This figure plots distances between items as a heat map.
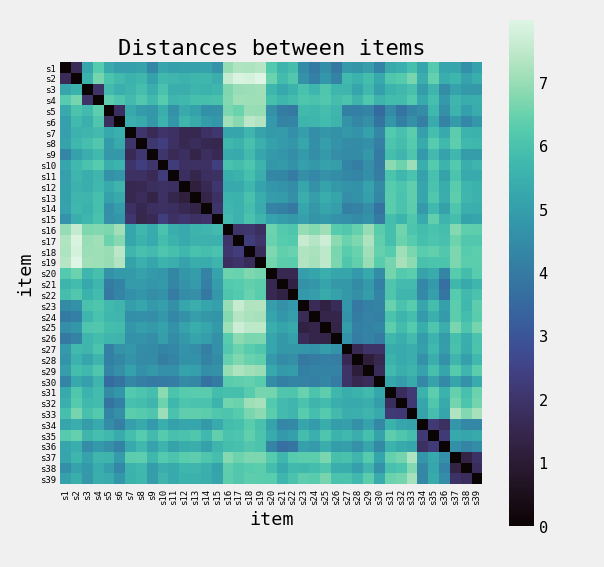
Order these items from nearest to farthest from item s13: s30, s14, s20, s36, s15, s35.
s14, s15, s30, s20, s36, s35
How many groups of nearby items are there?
11
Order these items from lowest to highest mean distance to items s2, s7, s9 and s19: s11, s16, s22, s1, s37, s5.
s11, s1, s16, s22, s5, s37
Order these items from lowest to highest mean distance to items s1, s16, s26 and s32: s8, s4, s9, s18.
s9, s8, s18, s4
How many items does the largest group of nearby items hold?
9
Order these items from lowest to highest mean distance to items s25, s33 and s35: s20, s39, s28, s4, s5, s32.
s32, s28, s5, s20, s4, s39
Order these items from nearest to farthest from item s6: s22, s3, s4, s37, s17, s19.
s22, s37, s3, s4, s17, s19
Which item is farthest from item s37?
s33
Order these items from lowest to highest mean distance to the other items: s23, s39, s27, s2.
s27, s23, s39, s2
